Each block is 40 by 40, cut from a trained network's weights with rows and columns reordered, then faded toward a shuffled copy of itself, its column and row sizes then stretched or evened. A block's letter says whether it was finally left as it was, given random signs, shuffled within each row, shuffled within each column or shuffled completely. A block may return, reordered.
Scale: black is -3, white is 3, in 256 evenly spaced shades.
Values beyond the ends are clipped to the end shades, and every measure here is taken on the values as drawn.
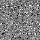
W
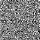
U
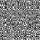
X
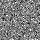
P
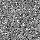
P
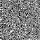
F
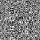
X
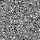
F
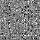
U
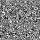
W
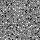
P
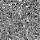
U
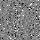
F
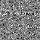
W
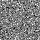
P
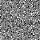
F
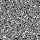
P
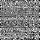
X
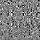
X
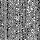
F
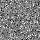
P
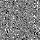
F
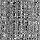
X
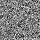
P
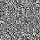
X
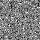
P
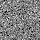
P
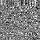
X
